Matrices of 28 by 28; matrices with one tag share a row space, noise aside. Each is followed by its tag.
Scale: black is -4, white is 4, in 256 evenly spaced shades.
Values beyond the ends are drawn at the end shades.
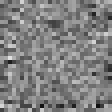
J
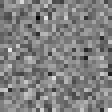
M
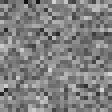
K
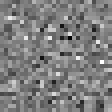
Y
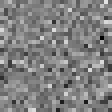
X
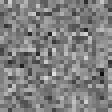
M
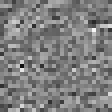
J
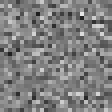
Y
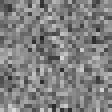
Y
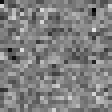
J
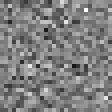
M
